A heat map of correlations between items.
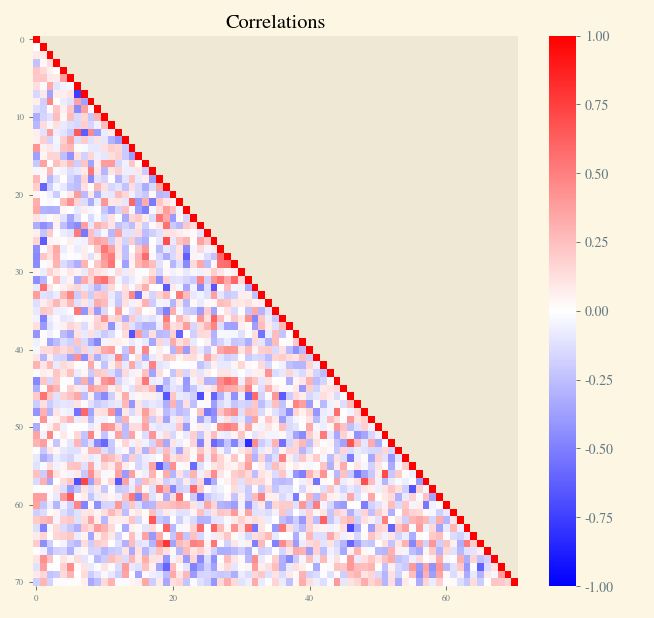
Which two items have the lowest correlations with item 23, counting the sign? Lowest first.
55, 68
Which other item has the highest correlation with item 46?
52
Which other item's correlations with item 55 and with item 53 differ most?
58
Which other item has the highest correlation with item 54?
36
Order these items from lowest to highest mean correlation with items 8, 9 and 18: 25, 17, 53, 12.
12, 25, 17, 53
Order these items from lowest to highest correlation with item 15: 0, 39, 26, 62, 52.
0, 26, 62, 39, 52
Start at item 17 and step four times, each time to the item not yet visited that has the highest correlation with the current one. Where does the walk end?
56
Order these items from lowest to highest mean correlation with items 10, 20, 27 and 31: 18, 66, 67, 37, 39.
18, 66, 67, 39, 37
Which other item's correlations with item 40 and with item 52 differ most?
31
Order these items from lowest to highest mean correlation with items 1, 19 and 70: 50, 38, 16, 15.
38, 15, 50, 16
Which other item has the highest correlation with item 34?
43
